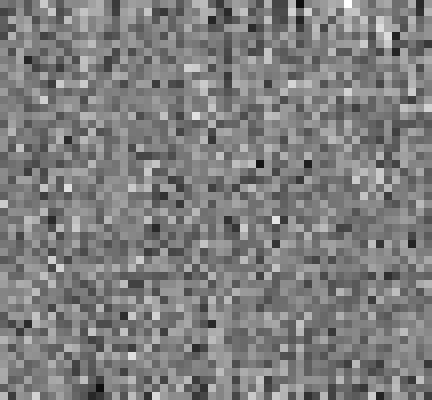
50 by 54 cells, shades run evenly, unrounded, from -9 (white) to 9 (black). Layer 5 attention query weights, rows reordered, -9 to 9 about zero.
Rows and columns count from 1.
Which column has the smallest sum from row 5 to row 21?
34
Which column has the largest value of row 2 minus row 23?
29
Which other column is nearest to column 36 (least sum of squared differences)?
28
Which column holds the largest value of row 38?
47
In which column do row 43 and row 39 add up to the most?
12
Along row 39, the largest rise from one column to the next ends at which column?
14
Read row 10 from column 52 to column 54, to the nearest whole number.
-3 1 -1
